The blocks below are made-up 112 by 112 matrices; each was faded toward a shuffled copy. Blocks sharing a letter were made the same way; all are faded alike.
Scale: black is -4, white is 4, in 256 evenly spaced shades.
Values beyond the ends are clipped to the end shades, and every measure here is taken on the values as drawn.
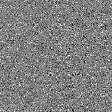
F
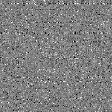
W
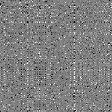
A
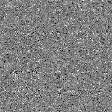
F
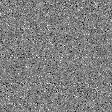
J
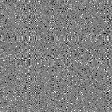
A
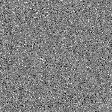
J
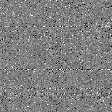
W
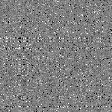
W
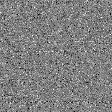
J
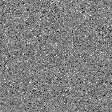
J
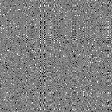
A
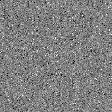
F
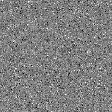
F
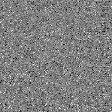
F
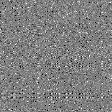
W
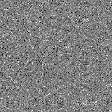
F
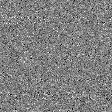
J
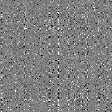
A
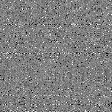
W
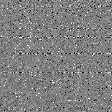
W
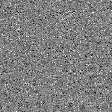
F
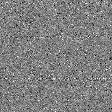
J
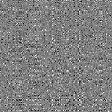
A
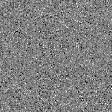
F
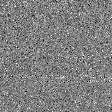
J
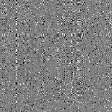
A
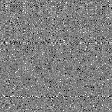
W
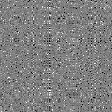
A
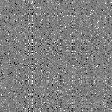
A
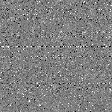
W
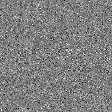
J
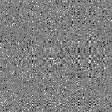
A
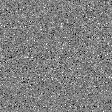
J
